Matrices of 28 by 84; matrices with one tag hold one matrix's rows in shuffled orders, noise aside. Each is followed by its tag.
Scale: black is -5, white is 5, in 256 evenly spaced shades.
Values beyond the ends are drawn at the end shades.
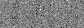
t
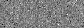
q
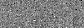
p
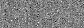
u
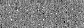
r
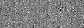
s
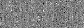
r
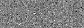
p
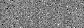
q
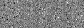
q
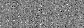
t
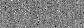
u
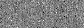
r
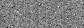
q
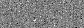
p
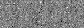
t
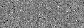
q
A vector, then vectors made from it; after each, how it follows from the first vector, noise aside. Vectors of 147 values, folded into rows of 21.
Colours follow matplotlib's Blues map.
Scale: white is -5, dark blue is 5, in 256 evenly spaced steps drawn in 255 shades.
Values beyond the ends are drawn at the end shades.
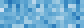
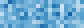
wrapped around, negated.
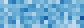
reversed, negated.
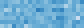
negated, partly zeroed.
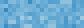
reversed, shrunk.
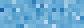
negated, partly zeroed.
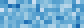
sign-scrambled.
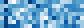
reversed, scaled up.
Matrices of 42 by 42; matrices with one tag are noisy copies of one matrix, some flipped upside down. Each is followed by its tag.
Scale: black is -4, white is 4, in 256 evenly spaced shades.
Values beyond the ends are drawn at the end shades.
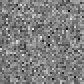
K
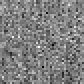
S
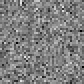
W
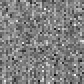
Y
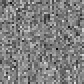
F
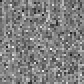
Y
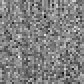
S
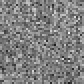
S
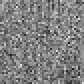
S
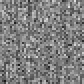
F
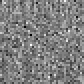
S
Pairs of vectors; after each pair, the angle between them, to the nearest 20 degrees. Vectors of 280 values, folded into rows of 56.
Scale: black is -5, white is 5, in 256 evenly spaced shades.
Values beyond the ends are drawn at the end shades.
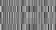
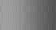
100 degrees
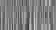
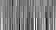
60 degrees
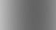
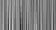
80 degrees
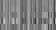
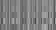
20 degrees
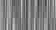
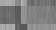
80 degrees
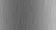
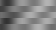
80 degrees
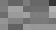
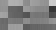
160 degrees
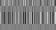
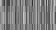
120 degrees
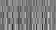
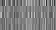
100 degrees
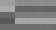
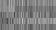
60 degrees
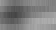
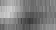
120 degrees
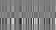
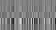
160 degrees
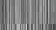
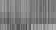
140 degrees
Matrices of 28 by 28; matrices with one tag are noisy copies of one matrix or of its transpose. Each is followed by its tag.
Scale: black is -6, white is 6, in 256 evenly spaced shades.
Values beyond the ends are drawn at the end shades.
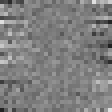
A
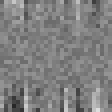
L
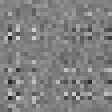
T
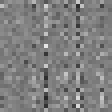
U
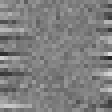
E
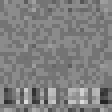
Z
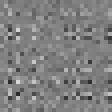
T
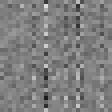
U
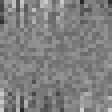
A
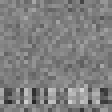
Z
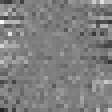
A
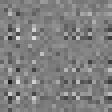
T
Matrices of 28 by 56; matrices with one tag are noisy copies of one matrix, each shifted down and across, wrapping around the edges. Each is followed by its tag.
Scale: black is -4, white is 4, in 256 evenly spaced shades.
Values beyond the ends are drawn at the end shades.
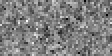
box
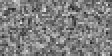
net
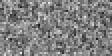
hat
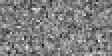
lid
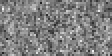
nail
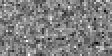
lid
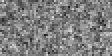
box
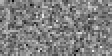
net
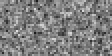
net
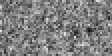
box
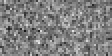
lid
